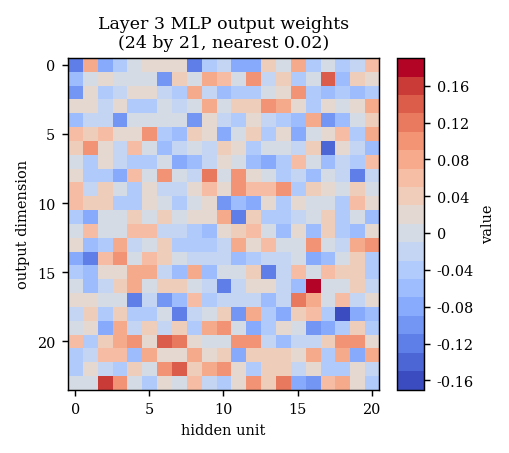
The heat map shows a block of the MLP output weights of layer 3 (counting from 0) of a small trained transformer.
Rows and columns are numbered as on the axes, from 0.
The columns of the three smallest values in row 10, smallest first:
10, 12, 11
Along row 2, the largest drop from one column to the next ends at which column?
16
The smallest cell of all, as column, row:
18, 18
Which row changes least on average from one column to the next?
3
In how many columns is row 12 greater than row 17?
10
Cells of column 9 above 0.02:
6
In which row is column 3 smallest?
4
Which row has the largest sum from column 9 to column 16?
9
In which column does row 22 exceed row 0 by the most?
8
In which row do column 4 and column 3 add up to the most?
20
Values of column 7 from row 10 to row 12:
-0.04 0 -0.02
